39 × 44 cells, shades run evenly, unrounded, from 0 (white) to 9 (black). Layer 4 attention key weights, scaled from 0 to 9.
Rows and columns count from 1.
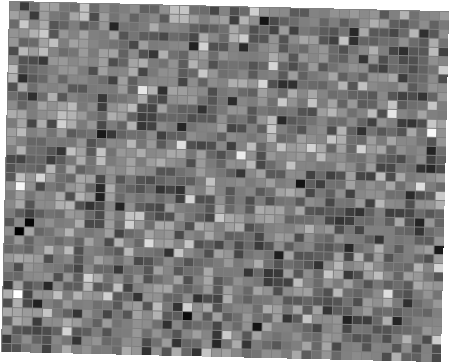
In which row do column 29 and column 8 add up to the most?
35
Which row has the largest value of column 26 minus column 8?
2
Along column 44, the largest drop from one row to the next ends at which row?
28
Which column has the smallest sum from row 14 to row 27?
13
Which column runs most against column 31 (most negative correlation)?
7
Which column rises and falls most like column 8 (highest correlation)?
11
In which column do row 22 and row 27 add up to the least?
19
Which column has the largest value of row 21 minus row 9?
26
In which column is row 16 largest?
43
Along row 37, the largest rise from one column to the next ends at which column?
8
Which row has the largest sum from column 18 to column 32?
33
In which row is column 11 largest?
3
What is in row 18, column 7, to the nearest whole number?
5
